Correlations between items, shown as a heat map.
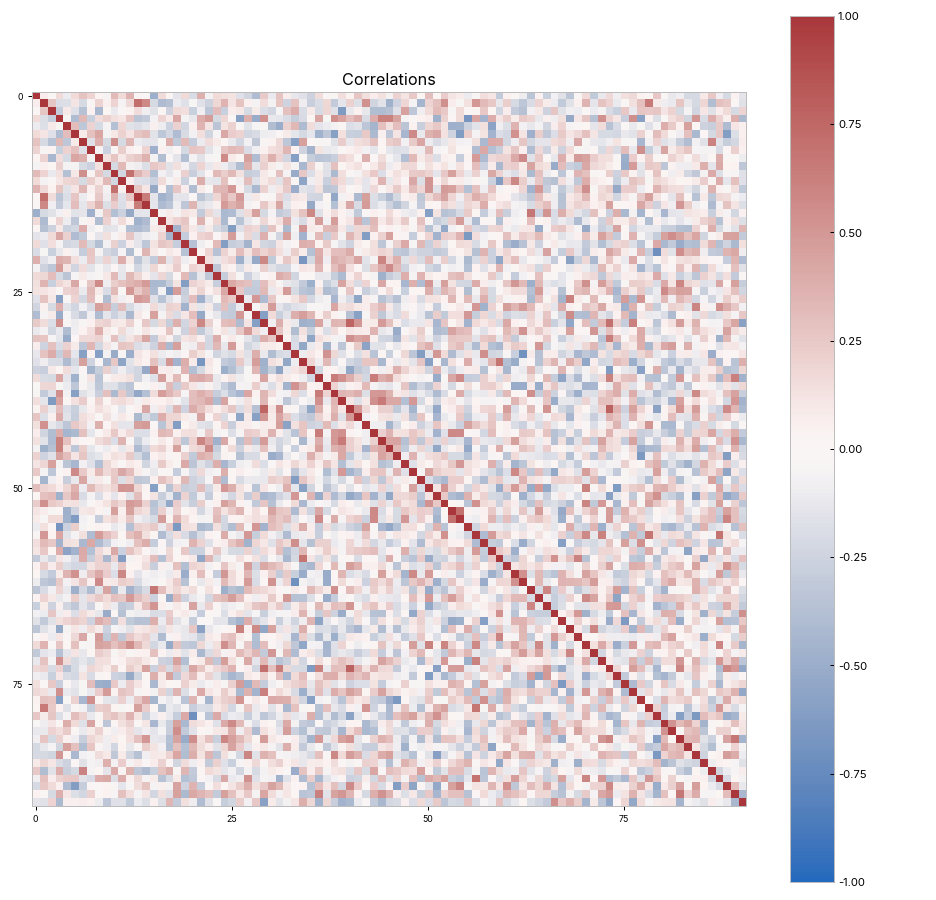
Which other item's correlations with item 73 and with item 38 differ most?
14
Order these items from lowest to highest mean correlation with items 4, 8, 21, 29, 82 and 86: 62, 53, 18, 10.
53, 10, 62, 18
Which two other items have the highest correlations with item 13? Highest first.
1, 14
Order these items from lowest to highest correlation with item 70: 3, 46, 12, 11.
46, 3, 11, 12
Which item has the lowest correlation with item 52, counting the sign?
17
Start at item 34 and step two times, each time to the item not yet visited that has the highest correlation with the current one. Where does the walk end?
69
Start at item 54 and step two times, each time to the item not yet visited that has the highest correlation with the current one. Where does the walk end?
43
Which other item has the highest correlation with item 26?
68
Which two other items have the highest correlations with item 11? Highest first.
61, 50
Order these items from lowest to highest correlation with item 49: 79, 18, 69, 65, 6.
65, 18, 79, 69, 6
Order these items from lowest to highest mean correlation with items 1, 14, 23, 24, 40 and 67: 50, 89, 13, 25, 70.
89, 50, 25, 70, 13
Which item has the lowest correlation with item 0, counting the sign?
15
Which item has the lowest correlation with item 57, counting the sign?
67
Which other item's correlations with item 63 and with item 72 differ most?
24
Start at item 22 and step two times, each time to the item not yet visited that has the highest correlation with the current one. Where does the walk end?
3
